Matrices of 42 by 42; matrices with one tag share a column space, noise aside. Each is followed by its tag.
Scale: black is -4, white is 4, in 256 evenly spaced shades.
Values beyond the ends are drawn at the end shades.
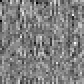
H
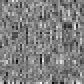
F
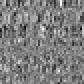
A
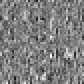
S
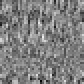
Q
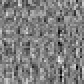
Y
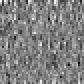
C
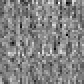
H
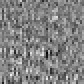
S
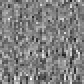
S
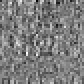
H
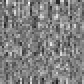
H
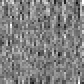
H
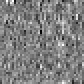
C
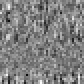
Q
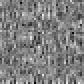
F
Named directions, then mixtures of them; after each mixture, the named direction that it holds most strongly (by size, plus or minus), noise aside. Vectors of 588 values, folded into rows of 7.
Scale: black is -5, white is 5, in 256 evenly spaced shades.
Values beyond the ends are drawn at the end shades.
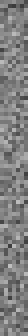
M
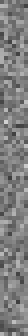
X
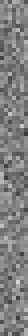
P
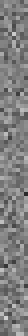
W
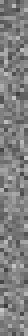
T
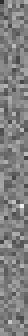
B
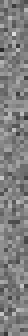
M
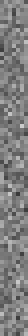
P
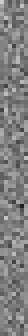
B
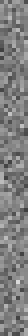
P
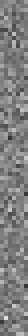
W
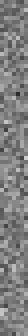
T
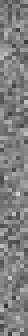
P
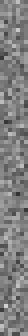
P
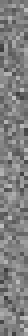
T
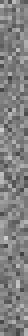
P
